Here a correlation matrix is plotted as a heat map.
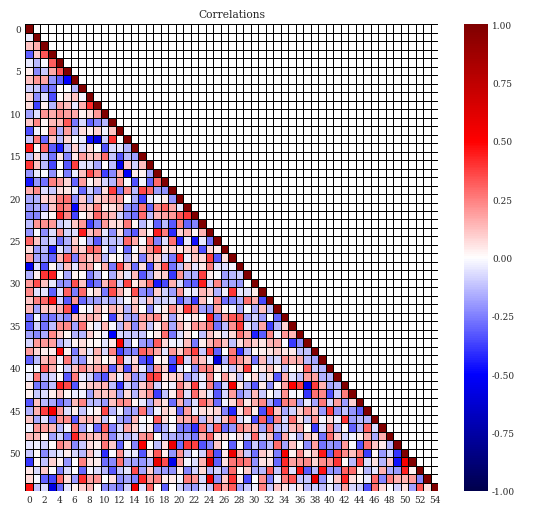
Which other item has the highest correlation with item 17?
51
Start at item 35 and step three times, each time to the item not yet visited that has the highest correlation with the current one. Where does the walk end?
50
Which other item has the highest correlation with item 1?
30
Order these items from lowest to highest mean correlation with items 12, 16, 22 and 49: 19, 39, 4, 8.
39, 8, 4, 19
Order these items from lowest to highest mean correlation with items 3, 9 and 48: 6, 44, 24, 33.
44, 33, 6, 24
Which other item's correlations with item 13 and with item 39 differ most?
25
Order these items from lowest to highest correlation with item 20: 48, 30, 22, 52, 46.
48, 30, 52, 46, 22
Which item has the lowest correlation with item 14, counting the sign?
4
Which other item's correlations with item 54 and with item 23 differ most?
3
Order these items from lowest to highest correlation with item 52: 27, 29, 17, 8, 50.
17, 8, 29, 27, 50
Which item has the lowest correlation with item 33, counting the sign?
6
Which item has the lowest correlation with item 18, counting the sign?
0
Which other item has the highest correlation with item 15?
49
